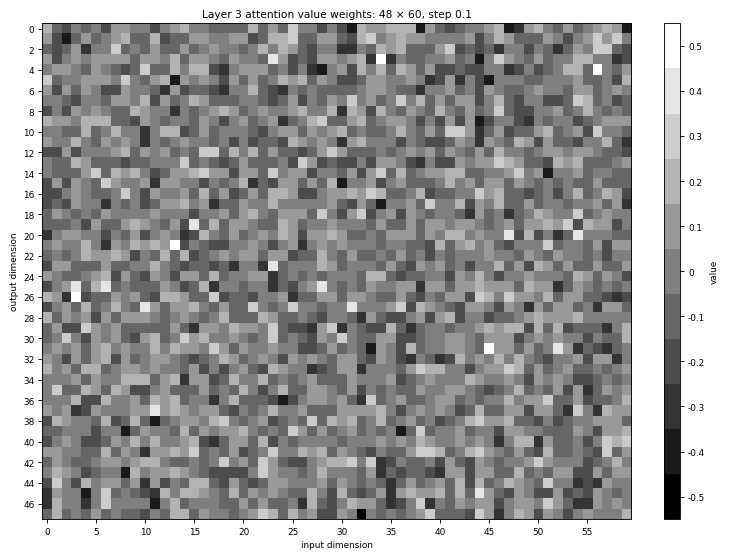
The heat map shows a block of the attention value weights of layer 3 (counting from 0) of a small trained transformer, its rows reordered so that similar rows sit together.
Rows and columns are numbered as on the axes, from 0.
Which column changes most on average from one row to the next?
23
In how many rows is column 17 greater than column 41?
17
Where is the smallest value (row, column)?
47, 32
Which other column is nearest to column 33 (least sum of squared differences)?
58
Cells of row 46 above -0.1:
39
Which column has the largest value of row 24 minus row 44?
54
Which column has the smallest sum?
55
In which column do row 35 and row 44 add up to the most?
1
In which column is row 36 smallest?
24
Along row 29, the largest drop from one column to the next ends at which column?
30
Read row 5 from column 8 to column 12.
0.3 0 -0.1 0.1 0.2
